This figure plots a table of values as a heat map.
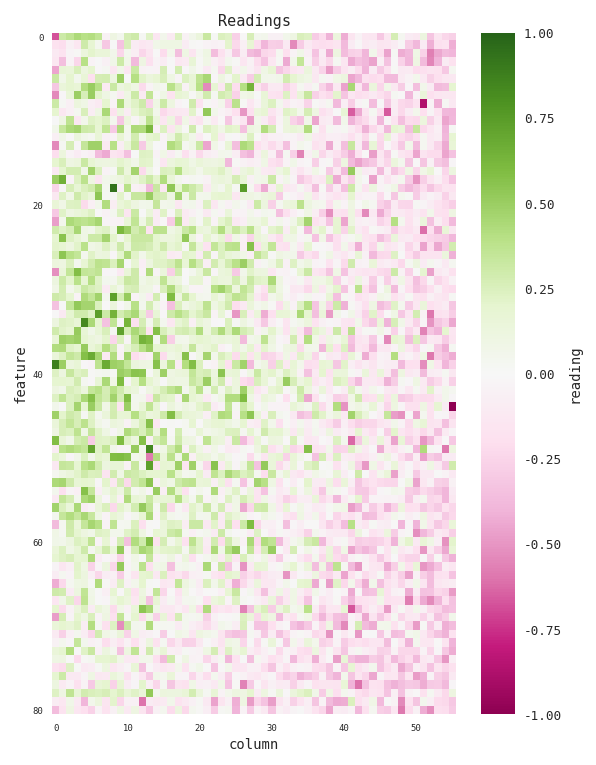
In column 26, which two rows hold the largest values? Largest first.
18, 43
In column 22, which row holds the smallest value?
79
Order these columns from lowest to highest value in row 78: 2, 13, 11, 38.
38, 11, 2, 13
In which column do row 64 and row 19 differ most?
6
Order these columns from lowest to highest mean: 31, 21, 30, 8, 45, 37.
45, 37, 31, 30, 21, 8
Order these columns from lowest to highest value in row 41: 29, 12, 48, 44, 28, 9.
44, 48, 29, 28, 12, 9
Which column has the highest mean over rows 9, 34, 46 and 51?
4
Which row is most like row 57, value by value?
46
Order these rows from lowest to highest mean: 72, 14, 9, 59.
14, 72, 9, 59
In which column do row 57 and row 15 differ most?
24
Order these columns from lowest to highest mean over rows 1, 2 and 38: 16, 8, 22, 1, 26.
22, 1, 26, 16, 8
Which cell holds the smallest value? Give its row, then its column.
44, 55
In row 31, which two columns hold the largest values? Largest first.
8, 16
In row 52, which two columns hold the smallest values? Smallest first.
47, 50
